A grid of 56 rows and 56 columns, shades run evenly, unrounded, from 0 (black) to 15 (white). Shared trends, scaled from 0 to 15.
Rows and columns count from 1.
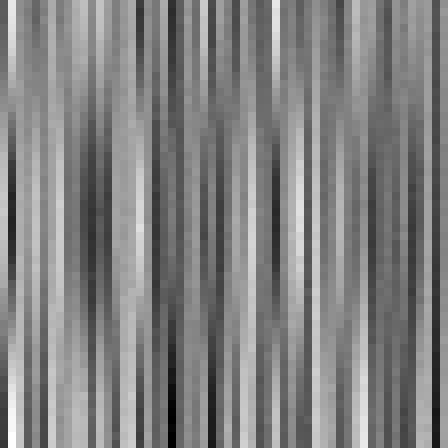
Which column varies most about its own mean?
2
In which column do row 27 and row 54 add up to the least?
55
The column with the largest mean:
40
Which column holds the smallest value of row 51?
22
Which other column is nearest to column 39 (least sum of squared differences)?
23
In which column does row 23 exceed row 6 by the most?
18
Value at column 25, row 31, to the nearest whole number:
9
